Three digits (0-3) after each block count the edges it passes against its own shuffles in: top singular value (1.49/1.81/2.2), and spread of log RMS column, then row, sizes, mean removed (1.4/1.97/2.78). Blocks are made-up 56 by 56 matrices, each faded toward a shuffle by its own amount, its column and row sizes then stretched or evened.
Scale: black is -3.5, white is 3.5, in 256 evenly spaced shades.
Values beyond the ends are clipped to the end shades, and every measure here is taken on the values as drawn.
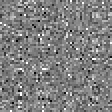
2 1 0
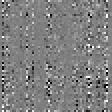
1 3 2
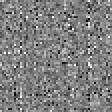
1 2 1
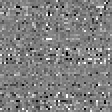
1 1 3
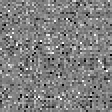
2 0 1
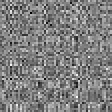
3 2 1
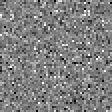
0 1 0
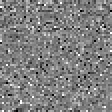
1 0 0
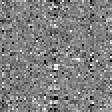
2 2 1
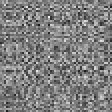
3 2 2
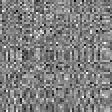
3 0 0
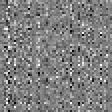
2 3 1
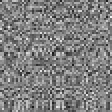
3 1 2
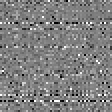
3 0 3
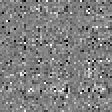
1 2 2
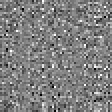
2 2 1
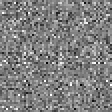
2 0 2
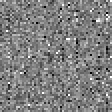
1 1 0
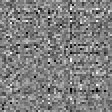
2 2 1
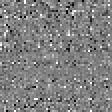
0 1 2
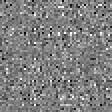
1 1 2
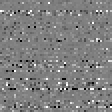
0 0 3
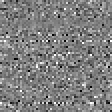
2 0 2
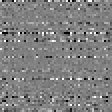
2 1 3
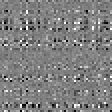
3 2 3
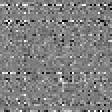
2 1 3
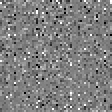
0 2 1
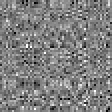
3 2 1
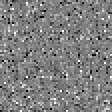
0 1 1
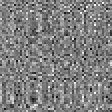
3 1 0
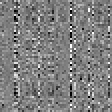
3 3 0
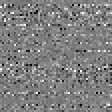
1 0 3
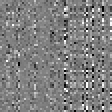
3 3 0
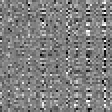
3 3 0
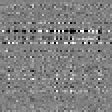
3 1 3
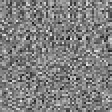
3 1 1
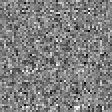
1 1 1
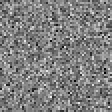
1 0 0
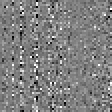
1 3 0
